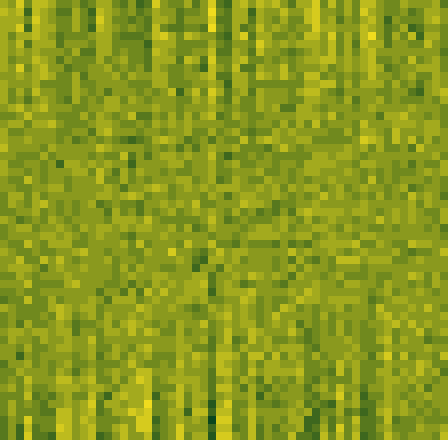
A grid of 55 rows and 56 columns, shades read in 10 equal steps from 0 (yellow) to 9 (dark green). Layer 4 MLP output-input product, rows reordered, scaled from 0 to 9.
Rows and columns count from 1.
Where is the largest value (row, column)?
53, 27
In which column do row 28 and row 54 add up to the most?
3
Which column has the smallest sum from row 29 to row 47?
29
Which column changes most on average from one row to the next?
4
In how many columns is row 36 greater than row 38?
19
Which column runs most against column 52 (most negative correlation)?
10
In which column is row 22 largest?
15
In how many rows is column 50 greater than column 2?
22
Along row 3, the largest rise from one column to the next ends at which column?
28
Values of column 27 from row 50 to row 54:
6 8 7 9 7
